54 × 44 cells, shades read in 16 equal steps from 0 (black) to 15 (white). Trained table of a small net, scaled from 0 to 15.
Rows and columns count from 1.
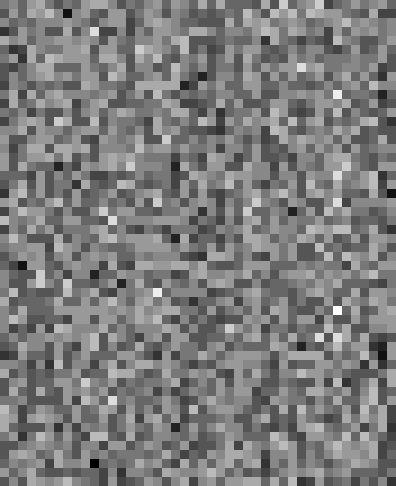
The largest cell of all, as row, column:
35, 38
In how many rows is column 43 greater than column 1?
17
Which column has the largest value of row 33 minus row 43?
18
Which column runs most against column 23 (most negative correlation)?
39
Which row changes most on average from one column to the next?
21
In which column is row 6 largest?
16
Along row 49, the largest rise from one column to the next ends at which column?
11
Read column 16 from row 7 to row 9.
10 8 6
